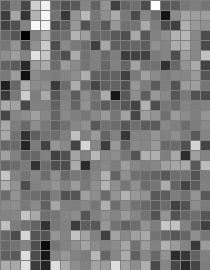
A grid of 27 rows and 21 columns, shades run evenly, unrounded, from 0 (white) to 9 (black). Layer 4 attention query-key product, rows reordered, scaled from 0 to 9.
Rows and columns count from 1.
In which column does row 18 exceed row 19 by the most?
17
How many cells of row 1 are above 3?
18
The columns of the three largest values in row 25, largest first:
5, 20, 4
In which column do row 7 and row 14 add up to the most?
3
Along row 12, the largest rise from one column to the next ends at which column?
14
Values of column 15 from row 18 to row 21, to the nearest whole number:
5 5 4 5
